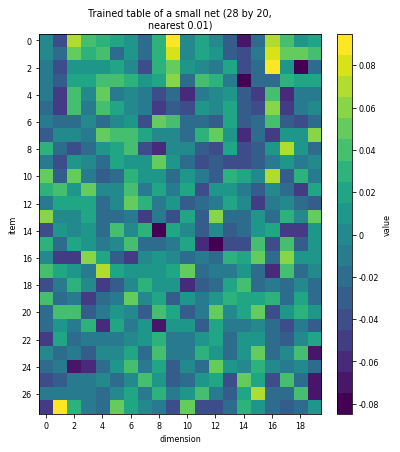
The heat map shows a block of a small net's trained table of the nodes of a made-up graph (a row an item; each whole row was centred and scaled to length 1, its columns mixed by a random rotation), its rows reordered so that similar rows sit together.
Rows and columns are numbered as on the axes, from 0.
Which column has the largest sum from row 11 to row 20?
6
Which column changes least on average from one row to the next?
14
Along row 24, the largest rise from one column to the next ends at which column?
12
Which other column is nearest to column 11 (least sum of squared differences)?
18
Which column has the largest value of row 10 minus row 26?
16
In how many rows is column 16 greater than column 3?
12
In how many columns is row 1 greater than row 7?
11
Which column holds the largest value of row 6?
8
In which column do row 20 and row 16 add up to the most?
15
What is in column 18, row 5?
-0.01
